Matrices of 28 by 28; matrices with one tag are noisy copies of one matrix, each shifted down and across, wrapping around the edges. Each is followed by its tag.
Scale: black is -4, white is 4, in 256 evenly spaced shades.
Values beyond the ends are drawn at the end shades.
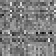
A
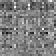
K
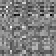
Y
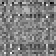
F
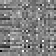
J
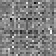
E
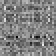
A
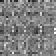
K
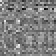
Y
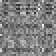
Y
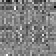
A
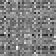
E
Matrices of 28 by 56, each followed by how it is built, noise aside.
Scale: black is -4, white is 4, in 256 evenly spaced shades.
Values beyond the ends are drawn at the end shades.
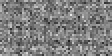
blocks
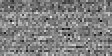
blocks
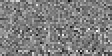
uneven rows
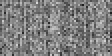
blocks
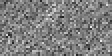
Hankel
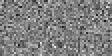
low rank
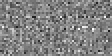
uneven rows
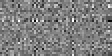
low rank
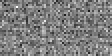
blocks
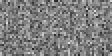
blocks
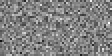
blocks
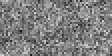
smooth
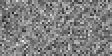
Hankel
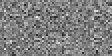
low rank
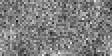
smooth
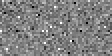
sparse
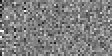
uneven columns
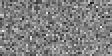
noise
